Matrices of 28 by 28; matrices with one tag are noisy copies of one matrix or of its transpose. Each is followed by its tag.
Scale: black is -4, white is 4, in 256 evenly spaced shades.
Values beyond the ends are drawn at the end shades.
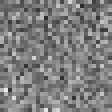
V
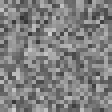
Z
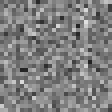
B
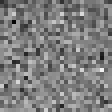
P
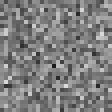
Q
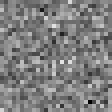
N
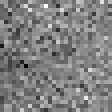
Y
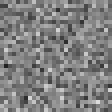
Q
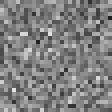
Z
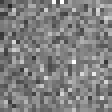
P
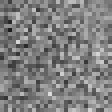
Y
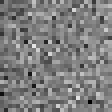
P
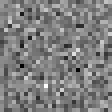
B
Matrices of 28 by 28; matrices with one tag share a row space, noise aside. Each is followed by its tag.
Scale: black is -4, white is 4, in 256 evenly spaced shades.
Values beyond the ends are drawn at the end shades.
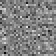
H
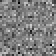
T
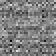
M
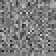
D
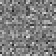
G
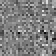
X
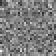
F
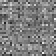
M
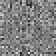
D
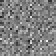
D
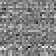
M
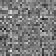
M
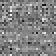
M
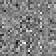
D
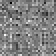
M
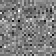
T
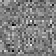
T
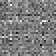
M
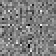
D
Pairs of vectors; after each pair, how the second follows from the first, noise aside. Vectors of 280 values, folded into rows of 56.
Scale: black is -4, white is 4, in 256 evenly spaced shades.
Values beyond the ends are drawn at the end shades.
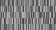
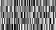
wrapped around, negated, scaled up.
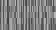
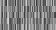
negated.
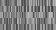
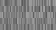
shrunk.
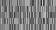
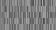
shrunk.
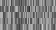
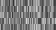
reversed, negated.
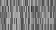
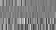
reversed, negated, partly zeroed.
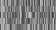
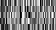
negated, scaled up.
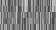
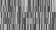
copied.
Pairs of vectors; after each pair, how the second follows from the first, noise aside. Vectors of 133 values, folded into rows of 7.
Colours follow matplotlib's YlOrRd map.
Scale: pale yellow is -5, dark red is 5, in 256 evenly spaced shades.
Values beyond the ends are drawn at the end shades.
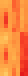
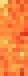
reversed, negated, partly zeroed.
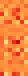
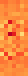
reversed, partly zeroed.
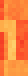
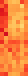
wrapped around, negated.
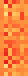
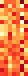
wrapped around, scaled up.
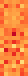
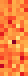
shuffled.
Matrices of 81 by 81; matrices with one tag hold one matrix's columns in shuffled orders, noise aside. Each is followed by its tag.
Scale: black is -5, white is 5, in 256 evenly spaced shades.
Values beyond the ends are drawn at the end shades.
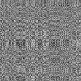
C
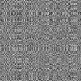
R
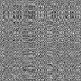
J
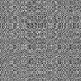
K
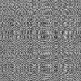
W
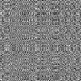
R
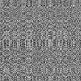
C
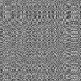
J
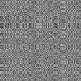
K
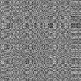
K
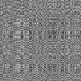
W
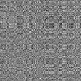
K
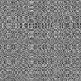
K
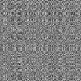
R
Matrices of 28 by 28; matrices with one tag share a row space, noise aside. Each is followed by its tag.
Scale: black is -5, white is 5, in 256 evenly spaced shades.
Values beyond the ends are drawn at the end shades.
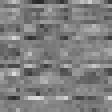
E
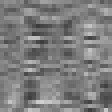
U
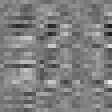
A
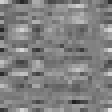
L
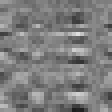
L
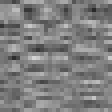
E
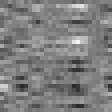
L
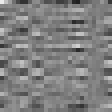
L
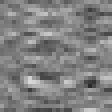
U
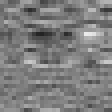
U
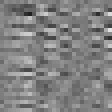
A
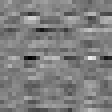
U
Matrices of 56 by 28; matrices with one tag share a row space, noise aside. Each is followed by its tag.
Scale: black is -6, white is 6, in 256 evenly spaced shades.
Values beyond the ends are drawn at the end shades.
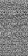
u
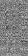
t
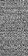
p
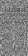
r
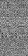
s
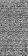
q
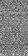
r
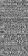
p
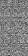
q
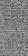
p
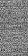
u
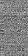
p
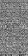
t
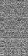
p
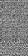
r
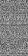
s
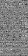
t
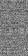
s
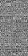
u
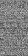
p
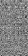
q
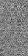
p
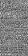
u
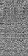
p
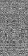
t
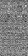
q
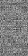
u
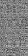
t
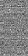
p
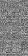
t
